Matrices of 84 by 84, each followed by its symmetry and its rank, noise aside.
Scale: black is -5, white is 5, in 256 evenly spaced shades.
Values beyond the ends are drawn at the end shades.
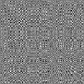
antisymmetric, rank four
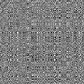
no symmetry, rank five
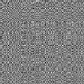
antisymmetric, rank four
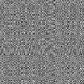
symmetric, rank five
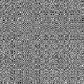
symmetric, rank five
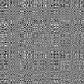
symmetric, rank four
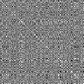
symmetric, rank four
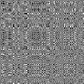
symmetric, rank five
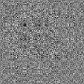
symmetric, rank six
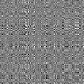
no symmetry, rank four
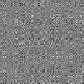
no symmetry, rank six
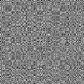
symmetric, rank four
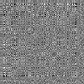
symmetric, rank five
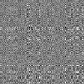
no symmetry, rank four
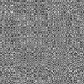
no symmetry, rank five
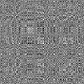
symmetric, rank five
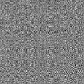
antisymmetric, rank six
